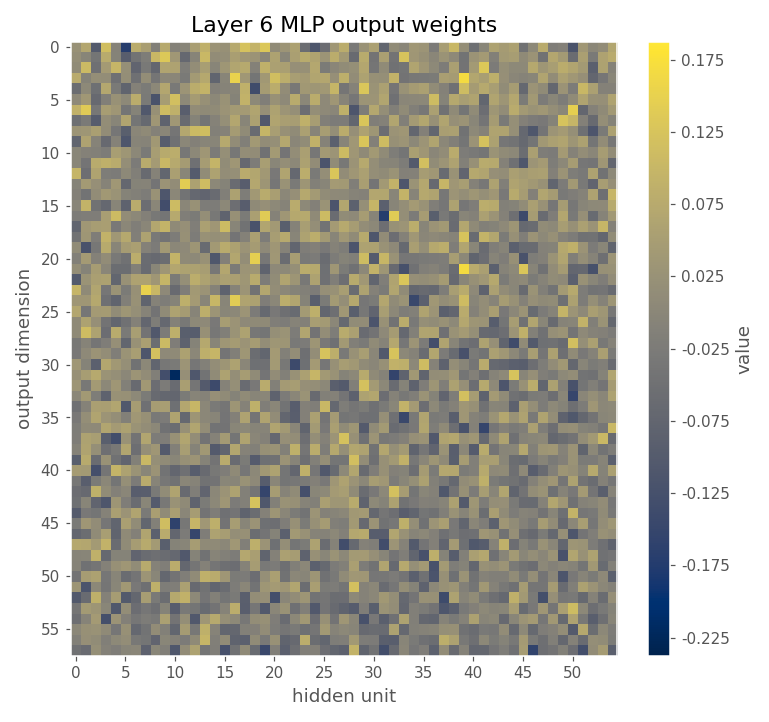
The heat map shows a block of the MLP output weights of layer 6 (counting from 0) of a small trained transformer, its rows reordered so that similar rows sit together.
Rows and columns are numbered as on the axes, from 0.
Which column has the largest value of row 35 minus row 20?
45
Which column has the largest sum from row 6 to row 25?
29
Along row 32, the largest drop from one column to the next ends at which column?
47
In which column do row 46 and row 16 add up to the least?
31
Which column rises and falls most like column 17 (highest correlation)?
26
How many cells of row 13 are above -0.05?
48
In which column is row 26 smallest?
30
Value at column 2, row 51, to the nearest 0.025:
0
